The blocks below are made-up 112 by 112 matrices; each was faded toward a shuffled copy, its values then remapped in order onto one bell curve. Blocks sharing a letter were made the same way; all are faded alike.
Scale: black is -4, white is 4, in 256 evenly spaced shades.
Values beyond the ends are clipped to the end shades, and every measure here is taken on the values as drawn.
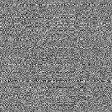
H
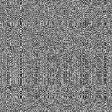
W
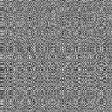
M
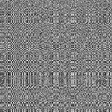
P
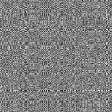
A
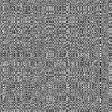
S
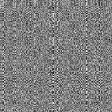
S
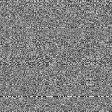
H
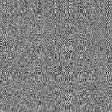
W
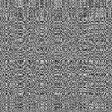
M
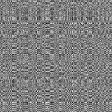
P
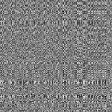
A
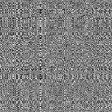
A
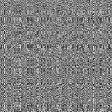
S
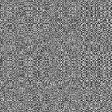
S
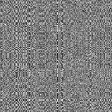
S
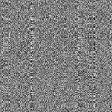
W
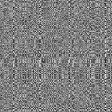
S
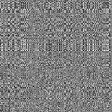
A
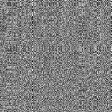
W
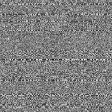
H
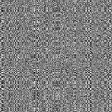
S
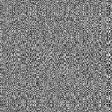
W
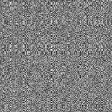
W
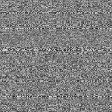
H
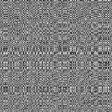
P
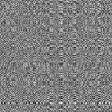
M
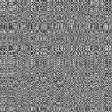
M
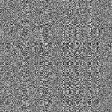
W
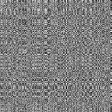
M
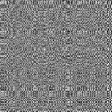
M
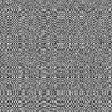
P
